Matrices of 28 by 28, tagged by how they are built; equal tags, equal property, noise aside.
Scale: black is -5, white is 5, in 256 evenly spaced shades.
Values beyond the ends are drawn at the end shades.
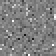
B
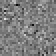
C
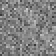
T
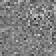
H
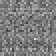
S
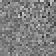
H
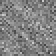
T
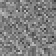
T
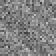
T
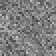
T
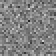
S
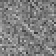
T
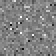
B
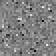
B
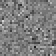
C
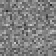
S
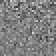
H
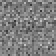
S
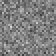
T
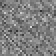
T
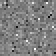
B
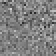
H
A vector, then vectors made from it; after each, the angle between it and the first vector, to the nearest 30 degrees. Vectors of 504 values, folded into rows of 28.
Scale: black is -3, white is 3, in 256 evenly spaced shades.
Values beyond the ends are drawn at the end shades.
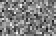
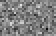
30 degrees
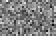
60 degrees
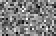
150 degrees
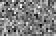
30 degrees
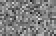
120 degrees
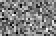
150 degrees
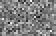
60 degrees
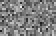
60 degrees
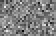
90 degrees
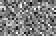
60 degrees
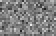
120 degrees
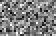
30 degrees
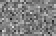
30 degrees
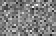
90 degrees
